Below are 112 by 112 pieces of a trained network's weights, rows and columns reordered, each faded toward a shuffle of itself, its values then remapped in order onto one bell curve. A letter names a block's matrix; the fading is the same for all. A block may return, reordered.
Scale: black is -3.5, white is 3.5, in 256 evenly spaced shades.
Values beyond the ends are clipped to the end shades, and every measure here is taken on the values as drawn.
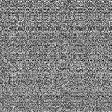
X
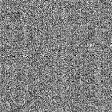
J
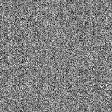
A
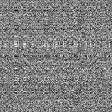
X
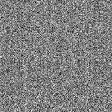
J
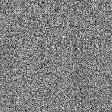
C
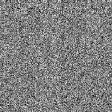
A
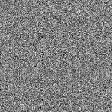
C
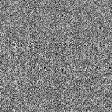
A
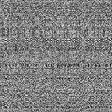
X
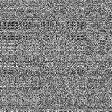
X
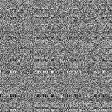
X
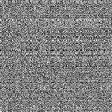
X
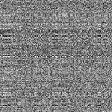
X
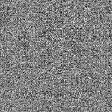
A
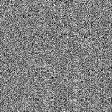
A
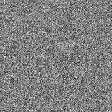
C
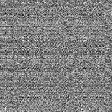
X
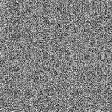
C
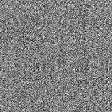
C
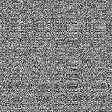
X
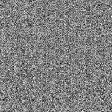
A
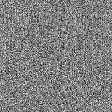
C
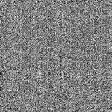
J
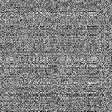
X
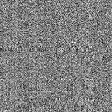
J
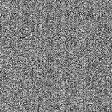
J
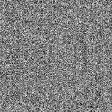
A
